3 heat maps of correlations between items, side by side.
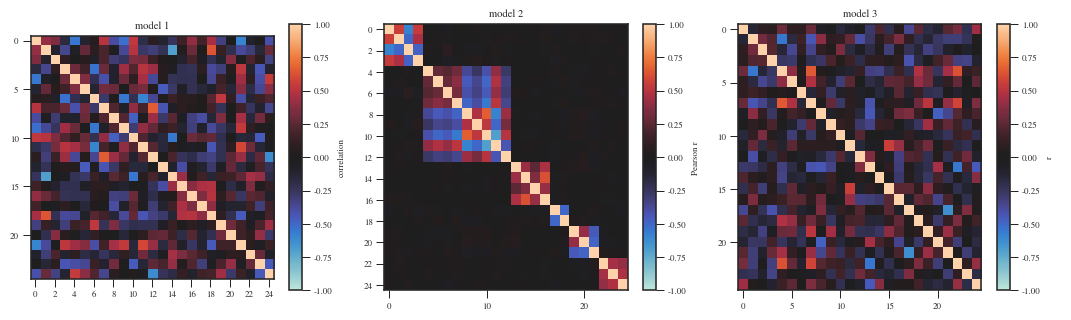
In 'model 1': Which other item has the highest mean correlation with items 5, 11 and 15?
21
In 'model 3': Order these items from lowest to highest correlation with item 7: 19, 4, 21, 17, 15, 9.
17, 15, 9, 21, 19, 4
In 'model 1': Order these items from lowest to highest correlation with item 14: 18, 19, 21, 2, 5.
5, 18, 2, 19, 21
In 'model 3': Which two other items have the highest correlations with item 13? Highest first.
20, 12
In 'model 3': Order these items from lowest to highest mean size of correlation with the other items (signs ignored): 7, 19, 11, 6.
6, 11, 19, 7
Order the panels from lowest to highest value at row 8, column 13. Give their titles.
model 3, model 1, model 2
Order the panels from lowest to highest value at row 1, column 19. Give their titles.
model 3, model 2, model 1
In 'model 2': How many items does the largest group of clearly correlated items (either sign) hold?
9
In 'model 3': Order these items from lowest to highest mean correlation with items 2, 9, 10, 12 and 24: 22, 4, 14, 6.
6, 4, 14, 22
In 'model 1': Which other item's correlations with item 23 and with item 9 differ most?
3
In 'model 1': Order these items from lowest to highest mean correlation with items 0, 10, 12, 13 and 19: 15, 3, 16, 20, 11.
15, 11, 3, 16, 20
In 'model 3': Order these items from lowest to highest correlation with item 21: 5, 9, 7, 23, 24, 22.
23, 24, 22, 5, 9, 7
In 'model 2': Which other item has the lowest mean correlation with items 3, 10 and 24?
11
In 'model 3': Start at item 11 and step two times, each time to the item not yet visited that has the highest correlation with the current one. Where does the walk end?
19
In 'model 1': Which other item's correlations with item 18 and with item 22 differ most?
1
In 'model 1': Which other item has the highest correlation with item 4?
24
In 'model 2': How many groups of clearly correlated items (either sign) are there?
6
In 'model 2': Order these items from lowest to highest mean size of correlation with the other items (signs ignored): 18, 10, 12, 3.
18, 3, 12, 10
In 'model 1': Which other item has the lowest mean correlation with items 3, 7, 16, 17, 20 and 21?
6
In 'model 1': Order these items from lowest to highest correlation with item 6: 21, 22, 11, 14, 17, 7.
11, 21, 7, 22, 17, 14
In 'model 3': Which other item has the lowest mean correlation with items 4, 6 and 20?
1
